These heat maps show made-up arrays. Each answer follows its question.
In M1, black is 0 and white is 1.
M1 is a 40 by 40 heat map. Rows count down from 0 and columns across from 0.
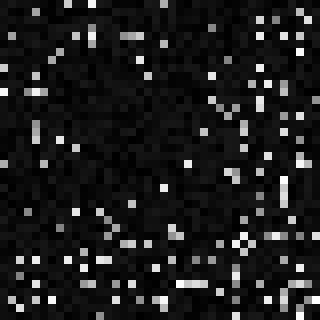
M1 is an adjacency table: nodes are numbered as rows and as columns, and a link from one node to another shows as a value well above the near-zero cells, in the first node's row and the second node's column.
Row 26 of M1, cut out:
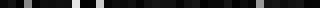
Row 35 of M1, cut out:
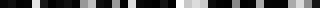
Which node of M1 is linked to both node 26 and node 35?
node 32
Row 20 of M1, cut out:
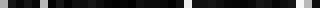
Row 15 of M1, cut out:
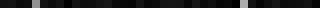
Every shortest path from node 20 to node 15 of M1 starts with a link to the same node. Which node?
node 37
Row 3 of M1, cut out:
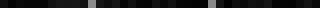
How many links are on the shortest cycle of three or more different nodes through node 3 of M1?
5
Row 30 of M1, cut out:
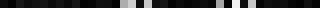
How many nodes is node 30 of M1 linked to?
6
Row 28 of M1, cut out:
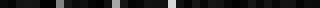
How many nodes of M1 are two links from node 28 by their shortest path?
6
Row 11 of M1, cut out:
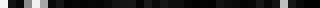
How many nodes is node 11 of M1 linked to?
5
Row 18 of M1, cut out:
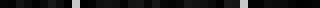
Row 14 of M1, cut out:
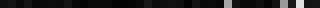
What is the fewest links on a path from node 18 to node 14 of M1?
4
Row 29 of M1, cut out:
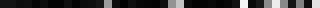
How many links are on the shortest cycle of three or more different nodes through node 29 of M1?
3
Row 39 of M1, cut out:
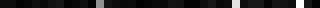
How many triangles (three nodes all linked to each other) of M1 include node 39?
1
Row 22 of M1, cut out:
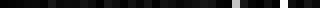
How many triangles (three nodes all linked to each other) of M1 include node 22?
1
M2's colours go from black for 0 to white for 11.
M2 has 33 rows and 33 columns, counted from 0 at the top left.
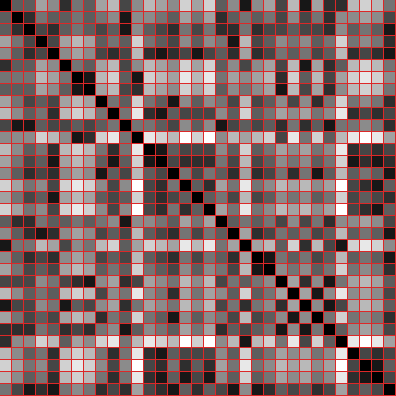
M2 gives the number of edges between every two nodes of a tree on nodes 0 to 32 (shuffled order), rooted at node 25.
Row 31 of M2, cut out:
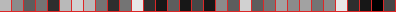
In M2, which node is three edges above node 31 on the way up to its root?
32
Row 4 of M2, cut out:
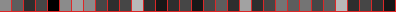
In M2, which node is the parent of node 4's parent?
2
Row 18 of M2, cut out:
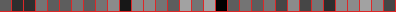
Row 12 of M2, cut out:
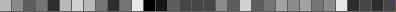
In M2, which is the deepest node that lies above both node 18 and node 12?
10
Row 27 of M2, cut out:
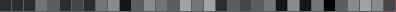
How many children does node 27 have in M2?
2
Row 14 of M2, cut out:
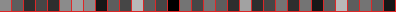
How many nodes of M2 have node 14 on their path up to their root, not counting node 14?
3
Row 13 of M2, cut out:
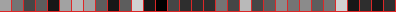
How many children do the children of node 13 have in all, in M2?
3
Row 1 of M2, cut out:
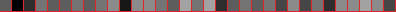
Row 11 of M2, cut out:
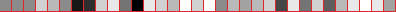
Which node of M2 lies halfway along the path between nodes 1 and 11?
23
